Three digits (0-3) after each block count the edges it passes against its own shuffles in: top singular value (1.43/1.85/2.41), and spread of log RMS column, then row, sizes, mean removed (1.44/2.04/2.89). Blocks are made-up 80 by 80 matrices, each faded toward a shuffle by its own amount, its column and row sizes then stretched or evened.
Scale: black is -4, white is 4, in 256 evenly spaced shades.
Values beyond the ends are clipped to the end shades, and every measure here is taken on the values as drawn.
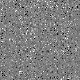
0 2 1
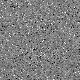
0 0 0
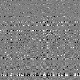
3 1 3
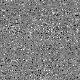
0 0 2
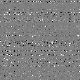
0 1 3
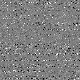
1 0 2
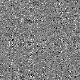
1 2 1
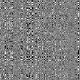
3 3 2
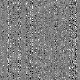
2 3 0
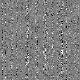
0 3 0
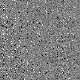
1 2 0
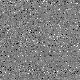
0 0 2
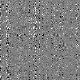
0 3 2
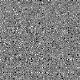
1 1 2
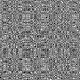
3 1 1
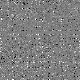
0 1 2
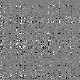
1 3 3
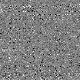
0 1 2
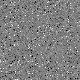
1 1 0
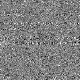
1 0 2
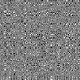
3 2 2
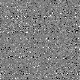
0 1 2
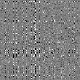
3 3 2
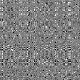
3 2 2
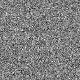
0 0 1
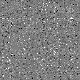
1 1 0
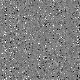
0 2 0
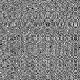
3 1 1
